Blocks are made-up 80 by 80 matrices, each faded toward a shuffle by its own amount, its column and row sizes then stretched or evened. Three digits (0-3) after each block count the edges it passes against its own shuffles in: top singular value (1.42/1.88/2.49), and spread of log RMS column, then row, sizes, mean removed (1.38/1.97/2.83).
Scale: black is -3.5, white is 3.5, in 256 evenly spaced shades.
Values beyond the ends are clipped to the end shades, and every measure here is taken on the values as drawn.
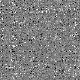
0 2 2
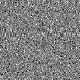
2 0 0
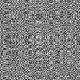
3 0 1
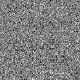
1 2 0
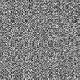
2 1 0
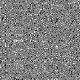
2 1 1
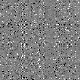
2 2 1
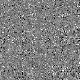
1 2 1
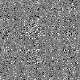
1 2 2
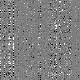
2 3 1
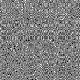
3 0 0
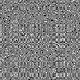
3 1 1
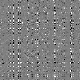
3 3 2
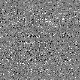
1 0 2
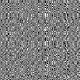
3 3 0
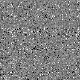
0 1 2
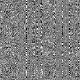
2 3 1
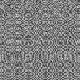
3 1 0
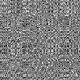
3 1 2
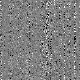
0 3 0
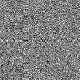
2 0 1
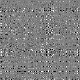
2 2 3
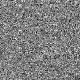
1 0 1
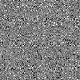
2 0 2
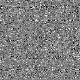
1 1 2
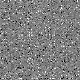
1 1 1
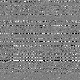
3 1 3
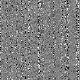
0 3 1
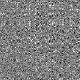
2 2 1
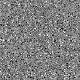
1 0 1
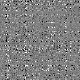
1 2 3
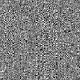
2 2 1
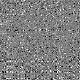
2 1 2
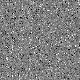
0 1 0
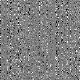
1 3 0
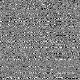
2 1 3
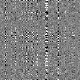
3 3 2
